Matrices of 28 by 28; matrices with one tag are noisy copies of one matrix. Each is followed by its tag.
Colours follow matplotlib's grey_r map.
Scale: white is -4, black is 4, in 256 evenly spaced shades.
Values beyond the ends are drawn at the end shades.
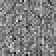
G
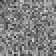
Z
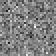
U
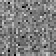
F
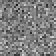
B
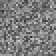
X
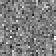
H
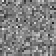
X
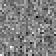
G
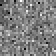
Z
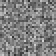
G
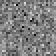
B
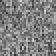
Z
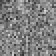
Z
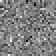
X
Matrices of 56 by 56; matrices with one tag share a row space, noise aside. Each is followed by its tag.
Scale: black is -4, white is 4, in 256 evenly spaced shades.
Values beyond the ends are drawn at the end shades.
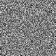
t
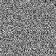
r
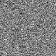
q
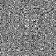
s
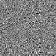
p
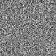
p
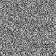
r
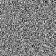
s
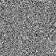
p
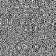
s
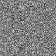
q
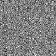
p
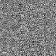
q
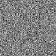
p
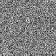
r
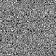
r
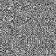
r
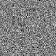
q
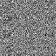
r
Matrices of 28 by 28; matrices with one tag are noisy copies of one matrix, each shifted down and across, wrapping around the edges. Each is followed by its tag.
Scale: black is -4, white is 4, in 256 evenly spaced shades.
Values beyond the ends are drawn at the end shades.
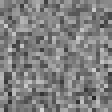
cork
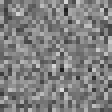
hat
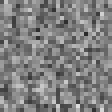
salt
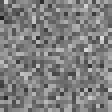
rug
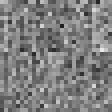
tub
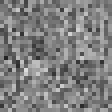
tub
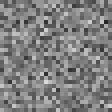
rug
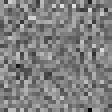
hat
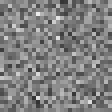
rug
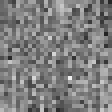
tub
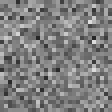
rug
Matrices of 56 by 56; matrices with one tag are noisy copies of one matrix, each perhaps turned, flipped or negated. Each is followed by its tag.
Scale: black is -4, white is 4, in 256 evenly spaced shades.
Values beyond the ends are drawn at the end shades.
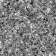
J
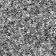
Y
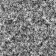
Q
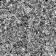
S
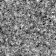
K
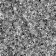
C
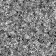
Y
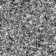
K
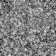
S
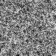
K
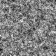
J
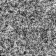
S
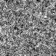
K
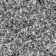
C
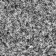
Y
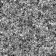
J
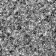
Q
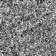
C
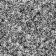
Q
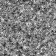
Q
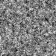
Y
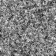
K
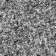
K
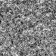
C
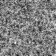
K
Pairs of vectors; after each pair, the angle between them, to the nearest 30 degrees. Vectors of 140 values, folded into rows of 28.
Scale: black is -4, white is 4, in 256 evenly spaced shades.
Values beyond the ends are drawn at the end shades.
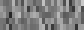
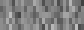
150 degrees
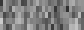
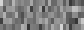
120 degrees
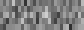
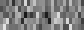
150 degrees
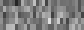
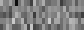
60 degrees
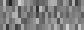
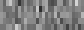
150 degrees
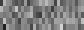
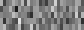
150 degrees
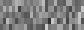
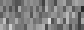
150 degrees
